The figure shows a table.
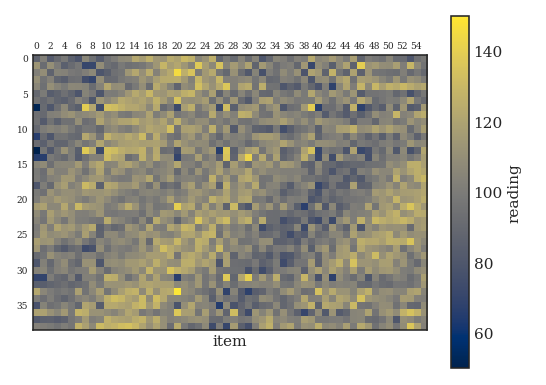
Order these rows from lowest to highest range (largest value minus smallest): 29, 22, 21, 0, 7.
22, 0, 29, 21, 7
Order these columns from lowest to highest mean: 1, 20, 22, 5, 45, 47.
1, 5, 47, 45, 20, 22
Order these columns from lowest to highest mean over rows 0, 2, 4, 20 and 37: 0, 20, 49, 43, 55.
0, 43, 49, 55, 20
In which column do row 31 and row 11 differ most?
30
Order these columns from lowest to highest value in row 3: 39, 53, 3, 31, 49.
39, 3, 31, 49, 53
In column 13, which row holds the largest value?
38
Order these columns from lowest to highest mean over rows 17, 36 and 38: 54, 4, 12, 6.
4, 12, 6, 54
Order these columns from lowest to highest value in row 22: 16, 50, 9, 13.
13, 16, 9, 50
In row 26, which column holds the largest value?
53
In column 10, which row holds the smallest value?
2
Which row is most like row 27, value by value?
3
